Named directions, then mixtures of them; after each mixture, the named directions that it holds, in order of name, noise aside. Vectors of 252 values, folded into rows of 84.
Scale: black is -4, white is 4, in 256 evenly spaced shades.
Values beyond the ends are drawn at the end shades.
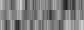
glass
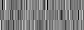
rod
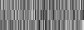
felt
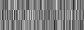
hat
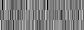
rod.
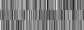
glass, hat, rod.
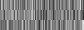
felt.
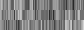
felt, glass, hat.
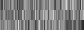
felt, glass.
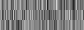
glass, hat, rod.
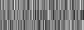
felt.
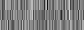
felt, hat, rod.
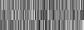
felt.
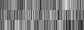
glass, hat.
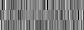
rod.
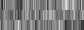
felt, glass, rod.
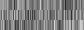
glass, hat.
